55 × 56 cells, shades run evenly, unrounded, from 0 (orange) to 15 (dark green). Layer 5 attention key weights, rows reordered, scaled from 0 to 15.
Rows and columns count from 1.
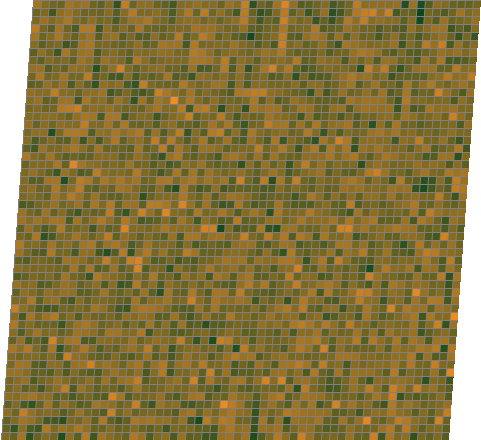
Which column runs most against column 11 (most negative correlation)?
27
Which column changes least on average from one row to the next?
9
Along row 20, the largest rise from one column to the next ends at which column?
55
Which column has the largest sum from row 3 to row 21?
28
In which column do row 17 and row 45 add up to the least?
8
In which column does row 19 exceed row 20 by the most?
42
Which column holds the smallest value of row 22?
45
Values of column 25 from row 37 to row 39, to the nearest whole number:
10 9 9
